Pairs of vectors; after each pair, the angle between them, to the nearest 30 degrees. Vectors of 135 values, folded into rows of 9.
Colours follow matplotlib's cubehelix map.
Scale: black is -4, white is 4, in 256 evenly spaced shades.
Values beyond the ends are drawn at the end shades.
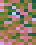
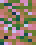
120 degrees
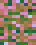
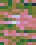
60 degrees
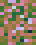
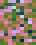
30 degrees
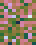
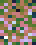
90 degrees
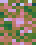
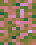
60 degrees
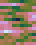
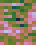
30 degrees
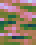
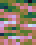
150 degrees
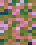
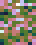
30 degrees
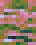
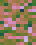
120 degrees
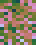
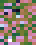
60 degrees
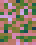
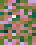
60 degrees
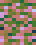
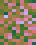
120 degrees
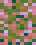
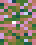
60 degrees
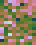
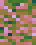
150 degrees
